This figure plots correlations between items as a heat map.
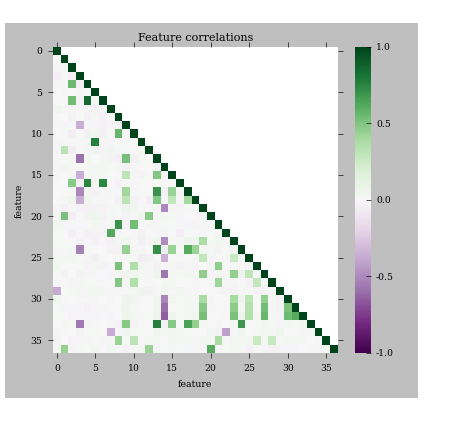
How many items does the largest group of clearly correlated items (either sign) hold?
8
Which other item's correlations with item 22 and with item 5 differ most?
11
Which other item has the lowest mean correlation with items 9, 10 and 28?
3
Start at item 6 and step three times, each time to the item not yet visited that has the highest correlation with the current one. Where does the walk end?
2
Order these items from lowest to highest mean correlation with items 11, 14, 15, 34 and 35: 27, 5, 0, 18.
27, 0, 18, 5
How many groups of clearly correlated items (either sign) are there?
8
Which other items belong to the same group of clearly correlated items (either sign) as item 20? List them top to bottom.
1, 12, 36
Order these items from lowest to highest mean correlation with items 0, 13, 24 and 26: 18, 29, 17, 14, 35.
29, 14, 35, 18, 17
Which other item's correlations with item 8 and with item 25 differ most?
21
